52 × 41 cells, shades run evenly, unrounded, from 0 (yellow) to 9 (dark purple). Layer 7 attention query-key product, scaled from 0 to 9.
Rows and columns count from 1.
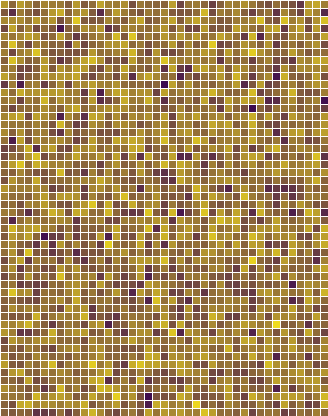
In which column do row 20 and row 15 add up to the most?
8
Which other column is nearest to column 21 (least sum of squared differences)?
3
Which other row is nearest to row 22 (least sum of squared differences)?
47
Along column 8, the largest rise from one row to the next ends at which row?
17
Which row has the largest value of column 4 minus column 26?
27
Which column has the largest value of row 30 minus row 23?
14
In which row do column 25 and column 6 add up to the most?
30
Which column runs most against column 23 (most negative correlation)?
10
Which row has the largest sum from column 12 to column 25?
40
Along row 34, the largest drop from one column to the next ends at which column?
31
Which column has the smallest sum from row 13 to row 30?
12
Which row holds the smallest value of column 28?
28
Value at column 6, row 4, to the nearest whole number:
5
